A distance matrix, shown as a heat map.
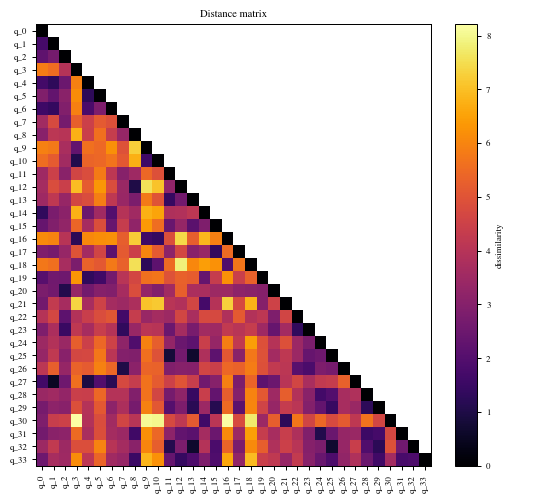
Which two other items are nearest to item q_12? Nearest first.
q_8, q_33
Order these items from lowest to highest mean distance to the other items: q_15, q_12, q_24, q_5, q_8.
q_15, q_24, q_8, q_12, q_5
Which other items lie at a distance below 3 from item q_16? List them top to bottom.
q_3, q_9, q_10, q_18
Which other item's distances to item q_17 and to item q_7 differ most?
q_26
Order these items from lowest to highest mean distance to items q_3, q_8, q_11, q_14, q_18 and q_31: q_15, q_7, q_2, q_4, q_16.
q_2, q_15, q_7, q_4, q_16
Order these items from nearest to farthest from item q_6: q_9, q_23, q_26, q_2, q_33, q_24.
q_2, q_33, q_23, q_24, q_26, q_9
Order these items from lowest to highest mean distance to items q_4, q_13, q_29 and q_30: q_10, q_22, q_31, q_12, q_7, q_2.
q_31, q_2, q_12, q_7, q_22, q_10
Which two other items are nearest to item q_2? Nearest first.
q_20, q_23
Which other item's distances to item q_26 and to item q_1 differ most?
q_27
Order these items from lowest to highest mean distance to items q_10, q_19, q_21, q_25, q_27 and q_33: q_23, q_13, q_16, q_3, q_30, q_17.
q_23, q_13, q_17, q_30, q_3, q_16
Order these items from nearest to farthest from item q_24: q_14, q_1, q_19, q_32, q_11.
q_32, q_11, q_1, q_14, q_19
